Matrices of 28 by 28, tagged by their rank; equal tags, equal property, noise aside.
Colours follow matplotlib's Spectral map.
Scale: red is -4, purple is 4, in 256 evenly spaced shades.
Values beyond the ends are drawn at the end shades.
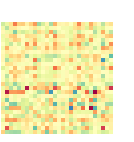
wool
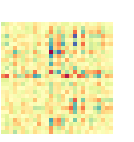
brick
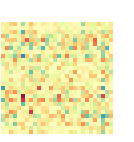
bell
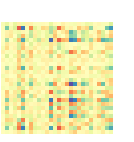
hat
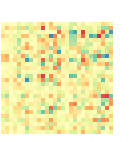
wool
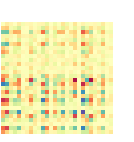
hat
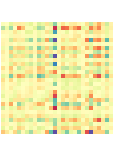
hat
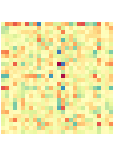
wool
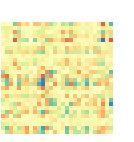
brick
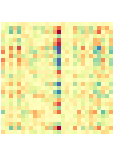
hat
